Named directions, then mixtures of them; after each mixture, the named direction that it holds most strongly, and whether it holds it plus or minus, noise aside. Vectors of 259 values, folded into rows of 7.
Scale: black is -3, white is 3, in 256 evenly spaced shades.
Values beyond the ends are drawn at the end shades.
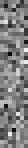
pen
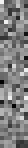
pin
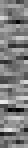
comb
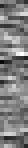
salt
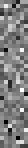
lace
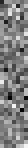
pin, minus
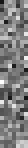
pin, minus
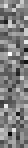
pen, minus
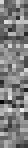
pin, plus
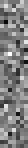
pen, minus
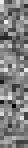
pin, plus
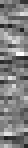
salt, plus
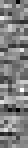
comb, plus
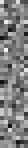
pin, plus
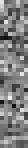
pin, plus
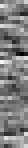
salt, minus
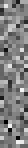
lace, plus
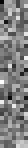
pin, minus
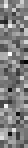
pen, minus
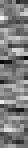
comb, plus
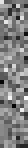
pin, plus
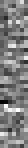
comb, minus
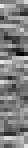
salt, minus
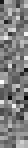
pin, minus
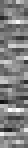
comb, minus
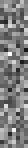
pen, minus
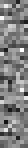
lace, plus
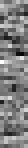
salt, minus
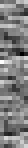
salt, minus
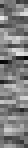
salt, plus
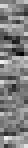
salt, minus
